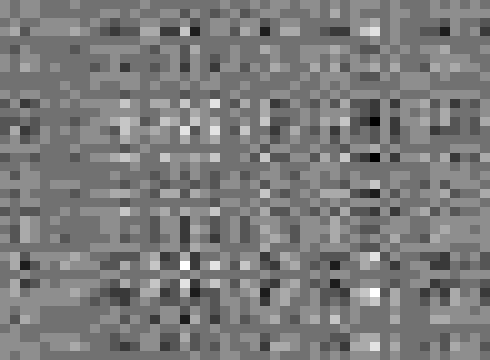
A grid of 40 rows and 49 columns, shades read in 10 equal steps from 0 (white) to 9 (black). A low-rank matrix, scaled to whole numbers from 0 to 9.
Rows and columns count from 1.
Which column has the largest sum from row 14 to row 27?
38
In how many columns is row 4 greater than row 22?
22
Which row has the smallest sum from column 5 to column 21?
12
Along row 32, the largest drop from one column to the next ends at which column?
19
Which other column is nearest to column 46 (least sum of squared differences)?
36
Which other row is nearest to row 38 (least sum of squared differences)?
3
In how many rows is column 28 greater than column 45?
14
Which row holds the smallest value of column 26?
33
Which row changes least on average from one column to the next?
5
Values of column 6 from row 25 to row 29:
4 5 4 5 4
